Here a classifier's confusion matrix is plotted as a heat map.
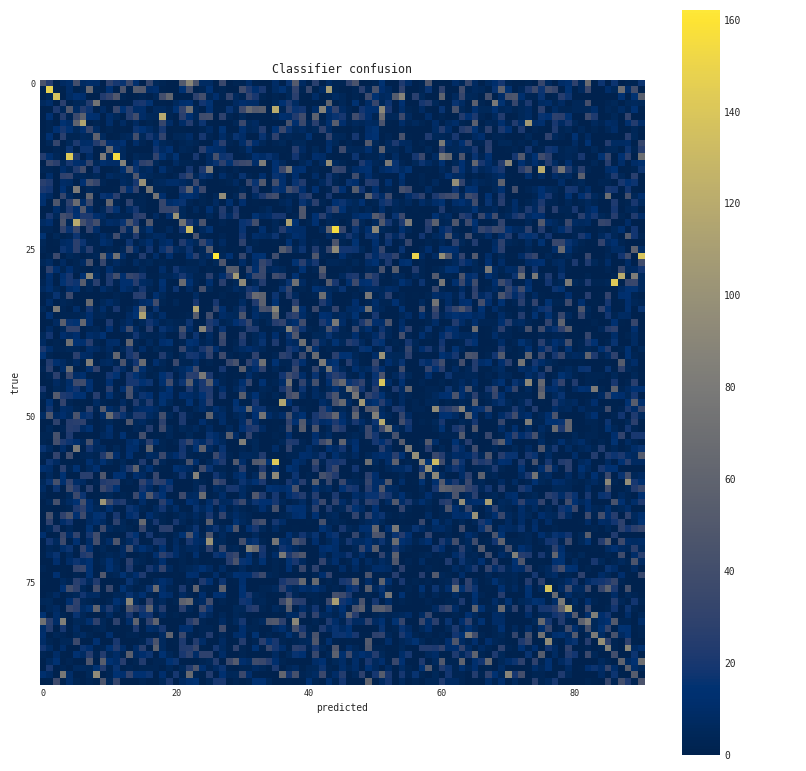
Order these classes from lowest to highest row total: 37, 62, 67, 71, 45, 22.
67, 62, 71, 37, 22, 45
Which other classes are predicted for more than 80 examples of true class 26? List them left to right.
56, 60, 90
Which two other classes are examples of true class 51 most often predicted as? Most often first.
73, 79
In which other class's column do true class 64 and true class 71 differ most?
36
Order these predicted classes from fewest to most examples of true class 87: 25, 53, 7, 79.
25, 79, 53, 7
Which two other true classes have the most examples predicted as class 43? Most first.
1, 12
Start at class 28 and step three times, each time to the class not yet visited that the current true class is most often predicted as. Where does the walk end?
63
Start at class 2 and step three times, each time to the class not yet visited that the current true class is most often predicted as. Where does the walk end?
86
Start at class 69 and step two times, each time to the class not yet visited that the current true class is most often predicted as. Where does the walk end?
44
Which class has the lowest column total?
40
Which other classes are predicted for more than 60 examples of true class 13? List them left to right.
25, 37, 75, 78
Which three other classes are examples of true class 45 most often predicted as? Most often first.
51, 73, 37
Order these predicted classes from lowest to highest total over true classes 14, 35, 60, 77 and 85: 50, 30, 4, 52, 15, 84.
84, 50, 4, 30, 52, 15
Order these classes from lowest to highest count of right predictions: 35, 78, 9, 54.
9, 54, 35, 78
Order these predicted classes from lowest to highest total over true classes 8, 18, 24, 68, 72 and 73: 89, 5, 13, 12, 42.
12, 42, 89, 13, 5
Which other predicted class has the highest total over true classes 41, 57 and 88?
35
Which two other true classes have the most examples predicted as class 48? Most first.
79, 78
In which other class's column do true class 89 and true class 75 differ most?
70
